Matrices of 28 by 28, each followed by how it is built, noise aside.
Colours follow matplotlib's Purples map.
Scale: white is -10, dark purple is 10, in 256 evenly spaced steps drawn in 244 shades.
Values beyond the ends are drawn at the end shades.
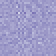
low rank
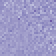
upper triangular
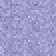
repeating rows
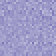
low rank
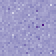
sparse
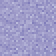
repeating rows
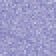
noise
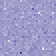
sparse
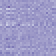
low rank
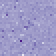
sparse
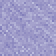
Toeplitz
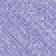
Toeplitz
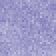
smooth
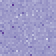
sparse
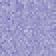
noise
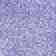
smooth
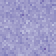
smooth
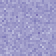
noise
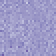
low rank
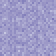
repeating rows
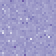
sparse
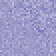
upper triangular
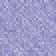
Toeplitz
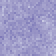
smooth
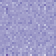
low rank
